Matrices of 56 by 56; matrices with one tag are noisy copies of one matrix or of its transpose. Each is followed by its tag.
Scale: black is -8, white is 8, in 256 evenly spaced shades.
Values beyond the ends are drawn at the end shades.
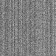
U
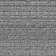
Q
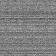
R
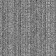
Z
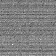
U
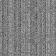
Z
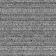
Z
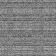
Z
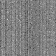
Q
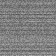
U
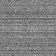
R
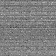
Q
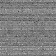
Z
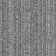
Z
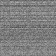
Q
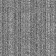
Z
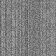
Q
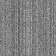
R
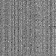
U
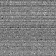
Q
